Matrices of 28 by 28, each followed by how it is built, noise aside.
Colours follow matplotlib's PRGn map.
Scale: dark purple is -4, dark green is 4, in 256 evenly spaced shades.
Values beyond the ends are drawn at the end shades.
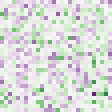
blocks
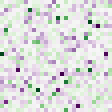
sparse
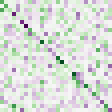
diagonal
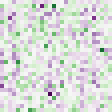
blocks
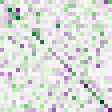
diagonal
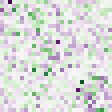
block diagonal
